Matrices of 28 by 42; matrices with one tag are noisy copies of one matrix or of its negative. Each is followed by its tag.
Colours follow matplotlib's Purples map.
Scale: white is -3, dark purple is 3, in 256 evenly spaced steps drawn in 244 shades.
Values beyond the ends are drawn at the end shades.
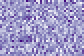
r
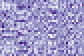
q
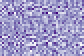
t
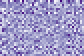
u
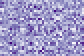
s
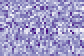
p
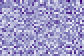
u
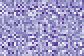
t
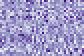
r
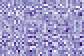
t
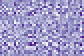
t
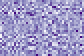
t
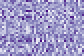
r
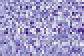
p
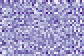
u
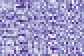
q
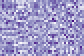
q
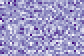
s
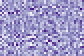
t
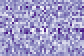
p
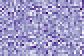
t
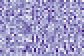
r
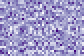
s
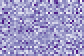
u
